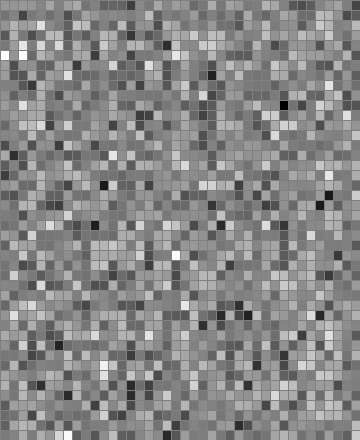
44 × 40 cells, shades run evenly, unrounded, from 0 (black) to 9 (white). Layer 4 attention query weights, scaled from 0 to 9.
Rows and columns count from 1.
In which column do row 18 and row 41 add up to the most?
37
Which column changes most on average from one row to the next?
8
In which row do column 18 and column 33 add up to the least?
38
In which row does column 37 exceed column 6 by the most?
34
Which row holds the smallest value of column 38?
26
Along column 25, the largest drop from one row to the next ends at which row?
23
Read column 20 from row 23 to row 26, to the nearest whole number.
7 5 4 9
